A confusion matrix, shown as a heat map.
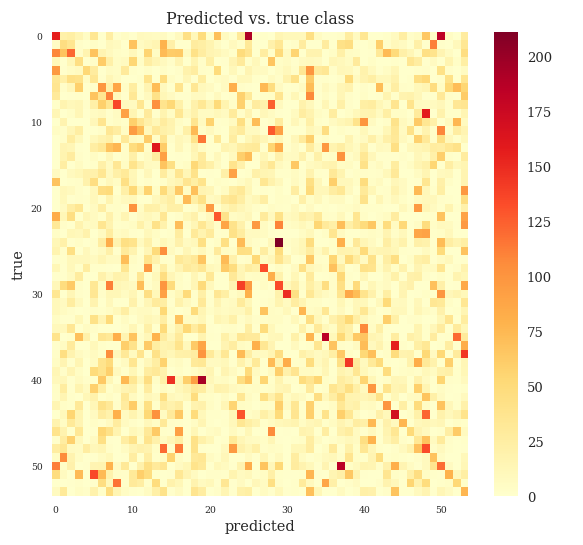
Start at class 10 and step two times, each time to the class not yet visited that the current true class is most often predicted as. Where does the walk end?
19
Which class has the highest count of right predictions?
35
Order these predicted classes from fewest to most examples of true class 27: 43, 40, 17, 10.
10, 43, 17, 40
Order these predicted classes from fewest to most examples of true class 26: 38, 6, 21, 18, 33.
21, 6, 18, 38, 33
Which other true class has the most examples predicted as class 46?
52
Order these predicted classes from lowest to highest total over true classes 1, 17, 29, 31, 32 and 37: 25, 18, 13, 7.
13, 18, 25, 7
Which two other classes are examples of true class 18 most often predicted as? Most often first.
53, 47
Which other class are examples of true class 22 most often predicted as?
29
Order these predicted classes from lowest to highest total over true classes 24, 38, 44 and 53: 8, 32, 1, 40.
32, 40, 1, 8
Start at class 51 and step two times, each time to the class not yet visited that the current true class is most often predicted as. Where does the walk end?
33
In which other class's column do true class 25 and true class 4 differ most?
14
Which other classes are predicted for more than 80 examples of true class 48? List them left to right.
14, 16, 23
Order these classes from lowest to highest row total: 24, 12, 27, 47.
47, 12, 27, 24
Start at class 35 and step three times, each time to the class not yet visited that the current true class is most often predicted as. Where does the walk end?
28
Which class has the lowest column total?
4
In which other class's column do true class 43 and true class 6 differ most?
8
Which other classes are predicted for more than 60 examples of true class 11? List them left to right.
10, 18, 28, 29, 50
